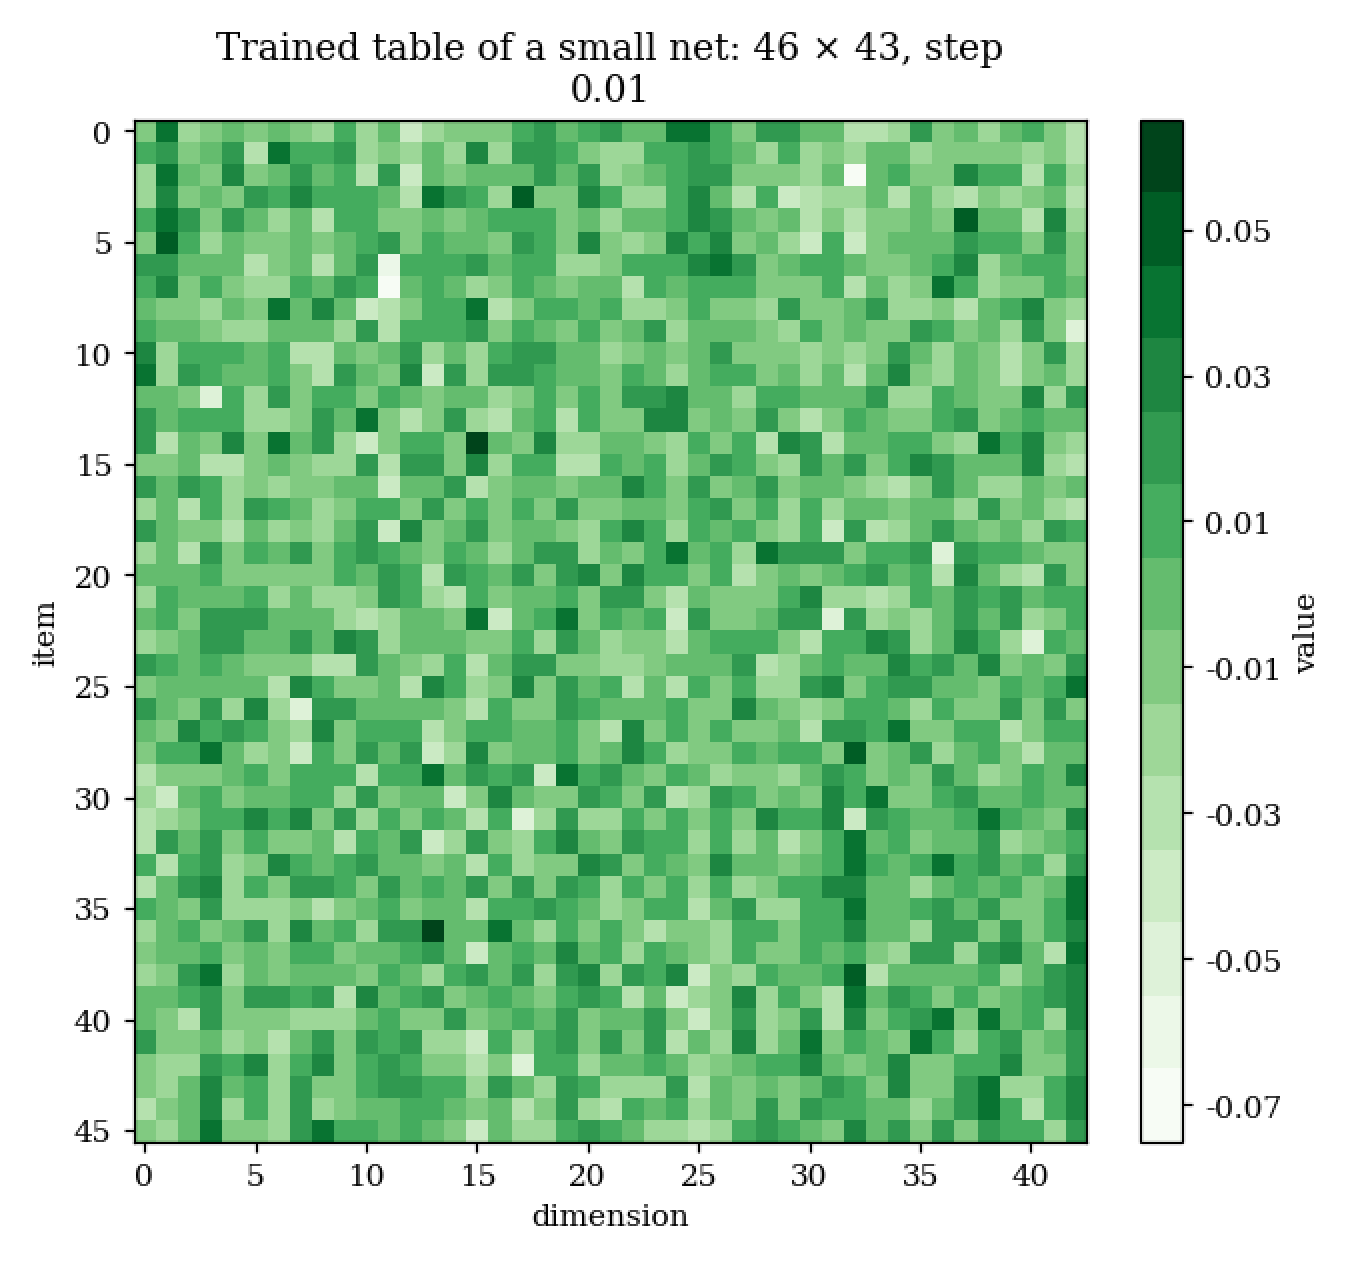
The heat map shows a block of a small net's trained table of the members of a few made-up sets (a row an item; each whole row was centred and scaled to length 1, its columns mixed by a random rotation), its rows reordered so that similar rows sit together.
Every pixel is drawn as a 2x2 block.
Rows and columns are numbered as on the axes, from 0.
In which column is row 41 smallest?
15
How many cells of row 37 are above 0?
17
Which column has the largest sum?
3
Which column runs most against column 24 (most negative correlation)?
27
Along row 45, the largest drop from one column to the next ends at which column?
4
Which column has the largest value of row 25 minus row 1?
42
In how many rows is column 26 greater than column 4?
22
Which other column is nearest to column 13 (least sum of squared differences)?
7
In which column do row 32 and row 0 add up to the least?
13
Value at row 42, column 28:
0.01
